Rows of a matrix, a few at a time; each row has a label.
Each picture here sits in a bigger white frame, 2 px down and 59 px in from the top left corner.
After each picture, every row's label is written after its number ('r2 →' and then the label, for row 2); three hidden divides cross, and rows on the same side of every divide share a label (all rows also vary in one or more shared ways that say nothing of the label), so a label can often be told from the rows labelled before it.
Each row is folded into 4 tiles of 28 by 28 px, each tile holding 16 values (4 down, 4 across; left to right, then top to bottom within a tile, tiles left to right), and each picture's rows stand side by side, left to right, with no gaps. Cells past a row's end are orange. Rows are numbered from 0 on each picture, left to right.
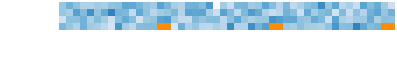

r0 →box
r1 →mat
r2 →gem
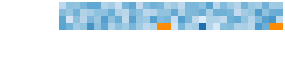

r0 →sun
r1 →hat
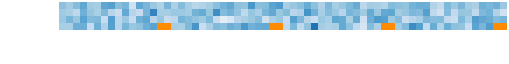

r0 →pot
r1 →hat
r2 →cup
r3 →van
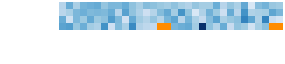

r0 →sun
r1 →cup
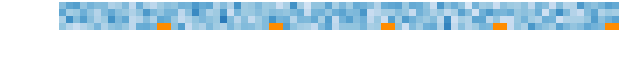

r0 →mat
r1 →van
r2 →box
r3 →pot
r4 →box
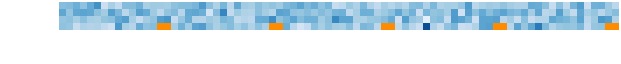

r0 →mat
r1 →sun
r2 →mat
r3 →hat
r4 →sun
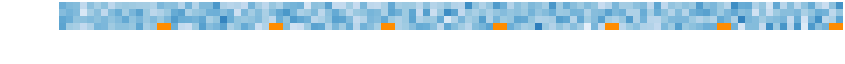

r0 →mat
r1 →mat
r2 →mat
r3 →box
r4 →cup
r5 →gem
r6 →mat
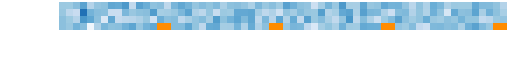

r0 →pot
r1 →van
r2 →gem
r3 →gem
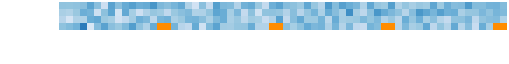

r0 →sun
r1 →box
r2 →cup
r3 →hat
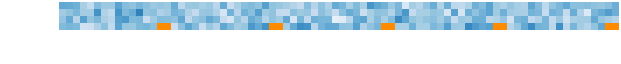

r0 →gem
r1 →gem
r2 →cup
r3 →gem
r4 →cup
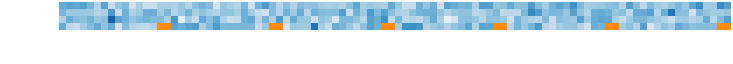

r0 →van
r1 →sun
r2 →hat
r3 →cup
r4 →cup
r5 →box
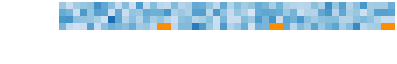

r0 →gem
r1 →cup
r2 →hat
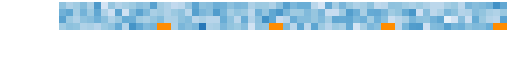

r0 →gem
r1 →cup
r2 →pot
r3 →box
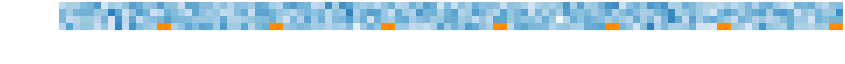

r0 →box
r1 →pot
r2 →pot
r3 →mat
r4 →hat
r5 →sun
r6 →box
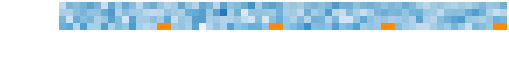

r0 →sun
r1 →box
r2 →cup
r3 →mat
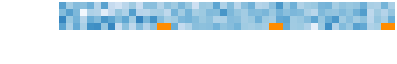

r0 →van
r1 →box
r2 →mat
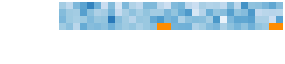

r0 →van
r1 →box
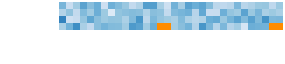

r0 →pot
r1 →van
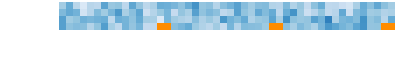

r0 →box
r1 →pot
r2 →mat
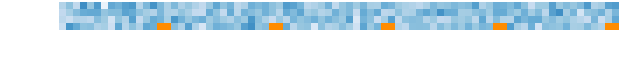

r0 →cup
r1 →gem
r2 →mat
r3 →hat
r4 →box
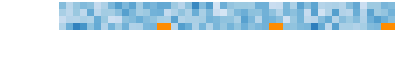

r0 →cup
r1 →pot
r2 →sun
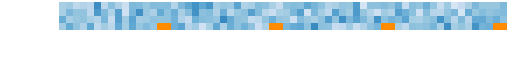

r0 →hat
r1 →van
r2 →sun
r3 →mat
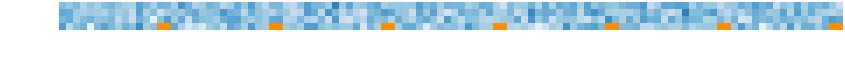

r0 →mat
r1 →mat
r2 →cup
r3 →pot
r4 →gem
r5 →pot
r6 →van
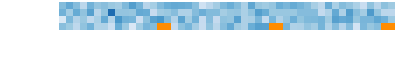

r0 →box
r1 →gem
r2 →van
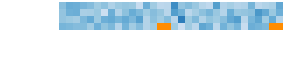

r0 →van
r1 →gem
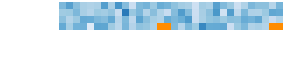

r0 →van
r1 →hat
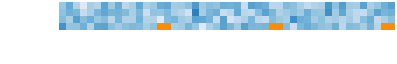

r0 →box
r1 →pot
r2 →hat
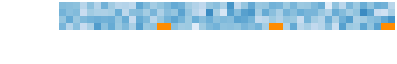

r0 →mat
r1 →gem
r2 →mat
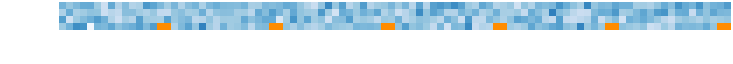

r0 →van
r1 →cup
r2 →gem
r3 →cup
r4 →hat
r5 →hat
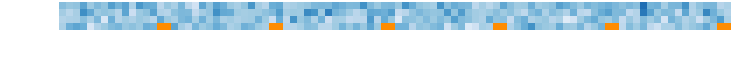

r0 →pot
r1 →box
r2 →hat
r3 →sun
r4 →cup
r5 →pot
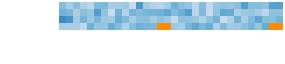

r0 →gem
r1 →box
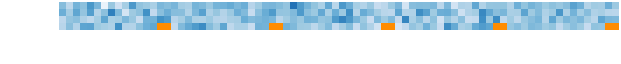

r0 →box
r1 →cup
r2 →van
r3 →gem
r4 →sun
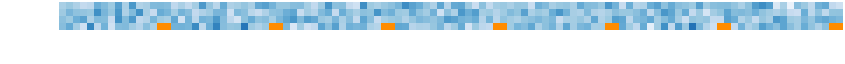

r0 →hat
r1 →sun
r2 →gem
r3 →van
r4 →box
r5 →box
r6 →van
